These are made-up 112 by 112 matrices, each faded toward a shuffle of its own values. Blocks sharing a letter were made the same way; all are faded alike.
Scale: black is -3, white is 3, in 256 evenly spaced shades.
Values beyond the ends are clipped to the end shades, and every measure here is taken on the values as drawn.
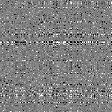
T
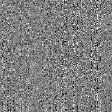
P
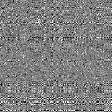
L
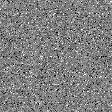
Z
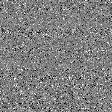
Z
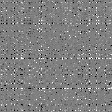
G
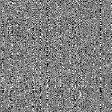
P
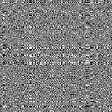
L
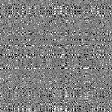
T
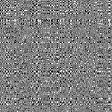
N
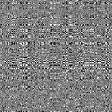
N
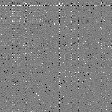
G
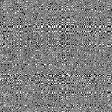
N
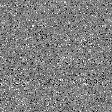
Z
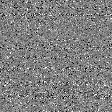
Z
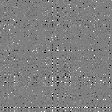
G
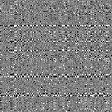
L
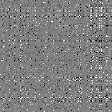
G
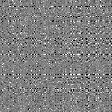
T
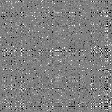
G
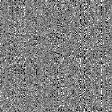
P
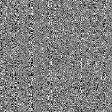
P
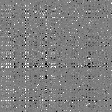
G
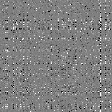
G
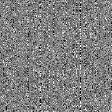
P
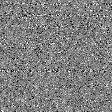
Z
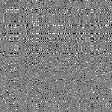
T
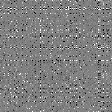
G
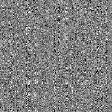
P
